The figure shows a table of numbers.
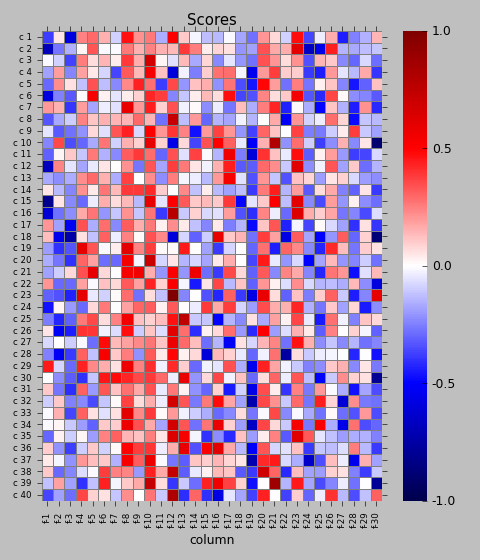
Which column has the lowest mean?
f-19
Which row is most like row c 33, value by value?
c 7
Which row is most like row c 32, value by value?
c 34
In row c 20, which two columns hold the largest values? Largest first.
f-10, f-8
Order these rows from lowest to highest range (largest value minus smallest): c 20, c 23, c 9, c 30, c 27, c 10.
c 9, c 27, c 20, c 30, c 23, c 10
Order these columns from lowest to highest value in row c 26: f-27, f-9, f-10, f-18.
f-18, f-9, f-27, f-10
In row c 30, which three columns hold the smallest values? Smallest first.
f-30, f-25, f-4
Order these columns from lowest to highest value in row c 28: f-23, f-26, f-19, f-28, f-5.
f-28, f-19, f-5, f-26, f-23
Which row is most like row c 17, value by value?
c 31
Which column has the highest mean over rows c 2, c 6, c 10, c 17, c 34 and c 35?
f-23
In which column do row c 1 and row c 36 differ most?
f-16
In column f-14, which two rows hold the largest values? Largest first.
c 21, c 11
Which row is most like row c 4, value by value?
c 37
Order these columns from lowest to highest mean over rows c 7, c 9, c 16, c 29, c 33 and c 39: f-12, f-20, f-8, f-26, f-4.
f-26, f-4, f-20, f-12, f-8
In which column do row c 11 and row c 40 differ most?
f-17
